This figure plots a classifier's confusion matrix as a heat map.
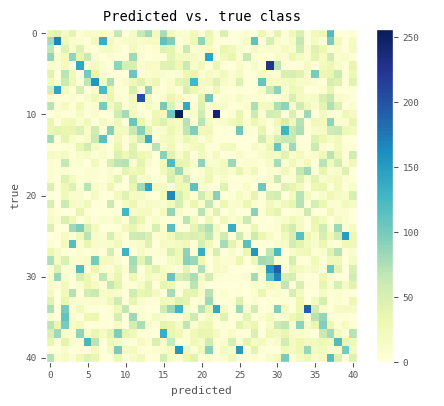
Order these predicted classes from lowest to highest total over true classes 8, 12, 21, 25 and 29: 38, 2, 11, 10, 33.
10, 2, 38, 11, 33
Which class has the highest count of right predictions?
34
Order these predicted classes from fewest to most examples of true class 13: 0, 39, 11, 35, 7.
39, 11, 35, 0, 7
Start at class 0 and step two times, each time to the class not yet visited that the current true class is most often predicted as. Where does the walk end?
15
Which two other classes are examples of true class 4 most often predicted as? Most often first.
29, 9
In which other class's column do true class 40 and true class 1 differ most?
7
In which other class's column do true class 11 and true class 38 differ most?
5
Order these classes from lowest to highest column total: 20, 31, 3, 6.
3, 6, 31, 20
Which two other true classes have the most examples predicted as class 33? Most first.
25, 36
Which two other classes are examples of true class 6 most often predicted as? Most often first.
19, 28
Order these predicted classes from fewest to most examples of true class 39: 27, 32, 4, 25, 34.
4, 32, 27, 34, 25
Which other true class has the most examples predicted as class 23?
26
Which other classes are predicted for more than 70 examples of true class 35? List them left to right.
2, 11, 36
